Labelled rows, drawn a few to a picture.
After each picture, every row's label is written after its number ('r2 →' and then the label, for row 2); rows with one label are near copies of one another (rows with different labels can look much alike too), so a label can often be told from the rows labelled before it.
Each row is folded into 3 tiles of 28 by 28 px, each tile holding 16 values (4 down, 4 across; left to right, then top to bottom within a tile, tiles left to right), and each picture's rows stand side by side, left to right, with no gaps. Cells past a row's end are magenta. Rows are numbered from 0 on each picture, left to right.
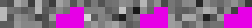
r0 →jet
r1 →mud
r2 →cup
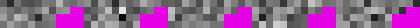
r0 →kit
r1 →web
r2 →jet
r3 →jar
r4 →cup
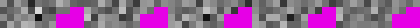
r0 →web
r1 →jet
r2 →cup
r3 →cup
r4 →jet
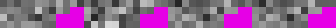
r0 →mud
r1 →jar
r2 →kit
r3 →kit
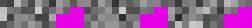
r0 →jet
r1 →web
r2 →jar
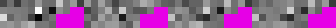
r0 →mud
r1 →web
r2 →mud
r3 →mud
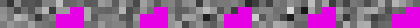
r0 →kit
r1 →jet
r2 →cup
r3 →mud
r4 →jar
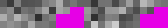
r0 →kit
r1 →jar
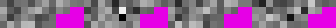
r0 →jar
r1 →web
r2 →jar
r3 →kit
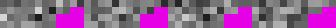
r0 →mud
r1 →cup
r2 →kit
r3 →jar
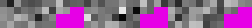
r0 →kit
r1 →mud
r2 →jar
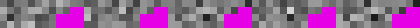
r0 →jar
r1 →jet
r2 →cup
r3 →web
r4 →cup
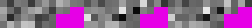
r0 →jar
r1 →mud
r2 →mud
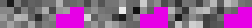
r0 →kit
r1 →mud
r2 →jar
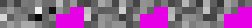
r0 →mud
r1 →jet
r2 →jet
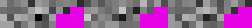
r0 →cup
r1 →mud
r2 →cup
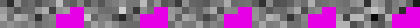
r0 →kit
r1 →mud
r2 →kit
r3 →kit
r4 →cup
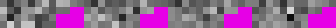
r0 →jar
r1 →kit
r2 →kit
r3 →web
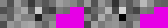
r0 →web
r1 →web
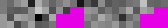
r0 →cup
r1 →kit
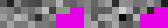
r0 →kit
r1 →cup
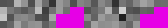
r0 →jet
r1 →web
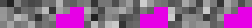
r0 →kit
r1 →jar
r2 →jet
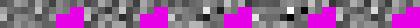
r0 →jet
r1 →jet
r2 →mud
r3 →mud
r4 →jet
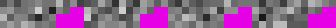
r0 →mud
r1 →jet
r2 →kit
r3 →jar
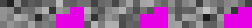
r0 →kit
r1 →jar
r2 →cup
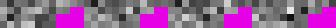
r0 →jar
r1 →kit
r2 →kit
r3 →mud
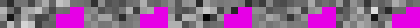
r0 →jar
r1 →kit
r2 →cup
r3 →kit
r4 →web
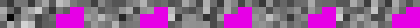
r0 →jar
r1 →kit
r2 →jet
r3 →kit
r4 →jet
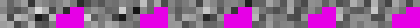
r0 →cup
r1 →mud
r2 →cup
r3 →jet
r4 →jet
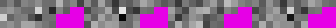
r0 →mud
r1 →web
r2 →jar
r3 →web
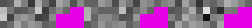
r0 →jet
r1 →jet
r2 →web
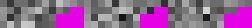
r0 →jar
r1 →cup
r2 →web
